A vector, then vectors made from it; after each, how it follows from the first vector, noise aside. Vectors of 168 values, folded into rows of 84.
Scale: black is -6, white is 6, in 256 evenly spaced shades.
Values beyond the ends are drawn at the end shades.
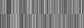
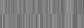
reversed, shrunk.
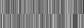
reversed.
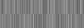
wrapped around, shrunk.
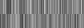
copied.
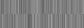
wrapped around, shrunk.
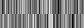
wrapped around, negated, scaled up.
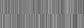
reversed, shrunk.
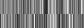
wrapped around, scaled up.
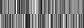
wrapped around, scaled up.
